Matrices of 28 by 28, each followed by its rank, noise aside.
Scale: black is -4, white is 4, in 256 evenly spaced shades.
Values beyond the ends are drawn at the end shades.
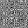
four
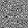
six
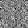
six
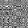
three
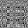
two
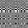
one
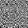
six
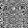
six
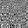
four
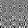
three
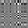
one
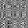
three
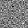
six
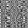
three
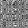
four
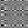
one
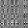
two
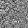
six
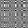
one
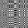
one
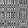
two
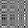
one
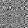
four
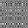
two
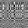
two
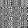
four
